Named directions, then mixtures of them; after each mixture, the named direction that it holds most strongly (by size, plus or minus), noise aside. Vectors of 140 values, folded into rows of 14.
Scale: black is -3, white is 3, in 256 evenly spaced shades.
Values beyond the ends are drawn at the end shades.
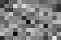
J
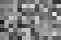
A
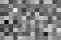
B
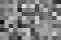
A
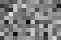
J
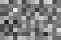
B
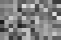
A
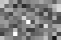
J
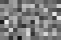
A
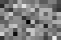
J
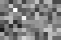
B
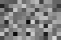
J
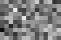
B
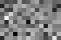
J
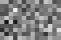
B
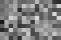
A
